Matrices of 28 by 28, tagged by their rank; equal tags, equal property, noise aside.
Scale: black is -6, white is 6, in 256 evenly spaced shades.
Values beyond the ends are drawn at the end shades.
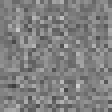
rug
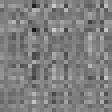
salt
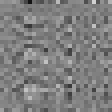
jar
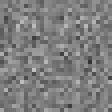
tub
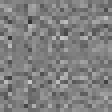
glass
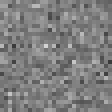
tub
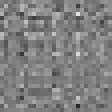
jar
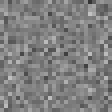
tub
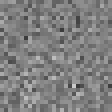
rug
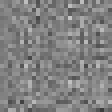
glass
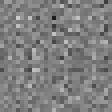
glass
